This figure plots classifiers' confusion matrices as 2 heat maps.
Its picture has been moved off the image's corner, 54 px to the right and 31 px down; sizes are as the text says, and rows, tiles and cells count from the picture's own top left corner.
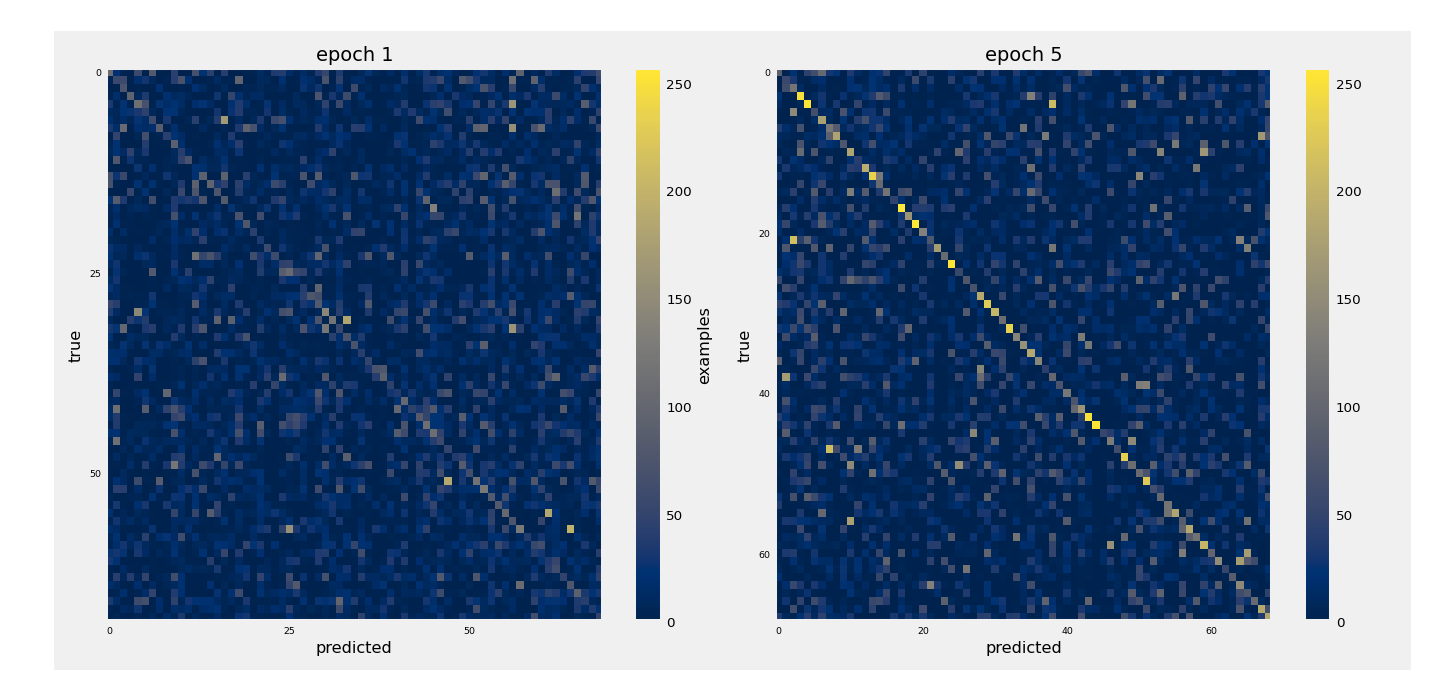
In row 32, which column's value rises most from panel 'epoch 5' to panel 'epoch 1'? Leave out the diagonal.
56
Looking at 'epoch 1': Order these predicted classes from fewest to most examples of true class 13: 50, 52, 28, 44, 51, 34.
28, 50, 44, 51, 34, 52
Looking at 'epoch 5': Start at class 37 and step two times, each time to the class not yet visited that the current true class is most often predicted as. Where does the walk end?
55
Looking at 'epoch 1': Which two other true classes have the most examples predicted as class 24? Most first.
38, 25
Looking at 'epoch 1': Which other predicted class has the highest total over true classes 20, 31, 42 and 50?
33
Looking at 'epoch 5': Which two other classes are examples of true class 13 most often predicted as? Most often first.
50, 14
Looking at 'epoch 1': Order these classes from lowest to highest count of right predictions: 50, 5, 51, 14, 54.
5, 50, 54, 14, 51
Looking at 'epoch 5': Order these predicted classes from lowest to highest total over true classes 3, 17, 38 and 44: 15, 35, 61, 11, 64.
61, 11, 64, 15, 35
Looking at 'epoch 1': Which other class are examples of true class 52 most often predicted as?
32
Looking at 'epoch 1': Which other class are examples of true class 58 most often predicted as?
10
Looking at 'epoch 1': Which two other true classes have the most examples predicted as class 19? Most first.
7, 33
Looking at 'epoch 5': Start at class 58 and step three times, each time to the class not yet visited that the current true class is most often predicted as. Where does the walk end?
41
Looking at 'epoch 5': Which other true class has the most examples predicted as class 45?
27
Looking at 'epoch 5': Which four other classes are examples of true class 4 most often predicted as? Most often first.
38, 49, 68, 61
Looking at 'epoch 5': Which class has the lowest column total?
45
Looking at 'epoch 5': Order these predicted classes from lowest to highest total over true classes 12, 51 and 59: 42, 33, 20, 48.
20, 48, 33, 42
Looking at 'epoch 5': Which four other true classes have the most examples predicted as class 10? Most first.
56, 49, 15, 26
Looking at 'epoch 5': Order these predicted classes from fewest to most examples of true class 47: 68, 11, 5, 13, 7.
5, 68, 13, 11, 7
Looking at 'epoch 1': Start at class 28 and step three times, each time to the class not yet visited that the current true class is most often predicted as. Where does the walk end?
25
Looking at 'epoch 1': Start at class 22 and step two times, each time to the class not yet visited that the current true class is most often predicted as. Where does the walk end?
4
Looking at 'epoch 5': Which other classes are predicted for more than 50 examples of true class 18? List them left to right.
6, 54, 68
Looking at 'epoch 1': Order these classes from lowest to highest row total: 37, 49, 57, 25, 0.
37, 25, 57, 0, 49
